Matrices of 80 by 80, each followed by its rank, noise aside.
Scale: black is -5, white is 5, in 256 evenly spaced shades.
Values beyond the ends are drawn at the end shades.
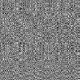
six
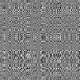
three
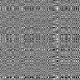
two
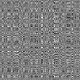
four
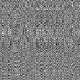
six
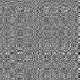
three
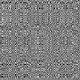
five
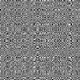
four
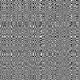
three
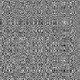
five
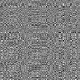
five
